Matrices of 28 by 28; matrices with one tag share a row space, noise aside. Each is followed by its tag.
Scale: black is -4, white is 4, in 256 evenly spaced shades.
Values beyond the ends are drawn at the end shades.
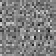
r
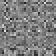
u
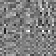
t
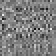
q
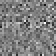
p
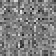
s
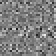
p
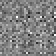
p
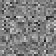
u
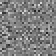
q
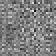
r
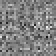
r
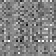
s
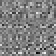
p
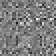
p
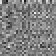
q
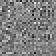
q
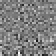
s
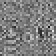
t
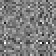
t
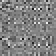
q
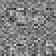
u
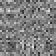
r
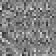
q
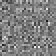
q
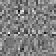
s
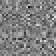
p
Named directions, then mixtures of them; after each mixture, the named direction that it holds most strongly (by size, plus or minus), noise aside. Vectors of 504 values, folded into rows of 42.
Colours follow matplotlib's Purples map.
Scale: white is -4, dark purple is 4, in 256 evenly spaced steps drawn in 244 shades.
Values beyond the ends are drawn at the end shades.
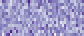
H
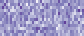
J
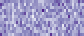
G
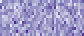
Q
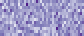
J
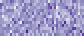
Q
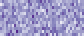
G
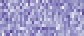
J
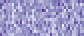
G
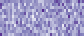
G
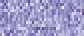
J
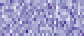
Q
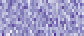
H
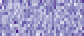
Q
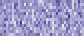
G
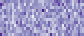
G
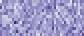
Q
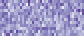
J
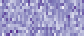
H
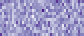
G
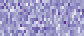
J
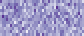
Q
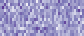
J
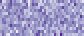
H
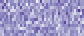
J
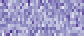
H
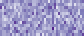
Q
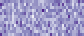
G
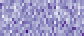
Q
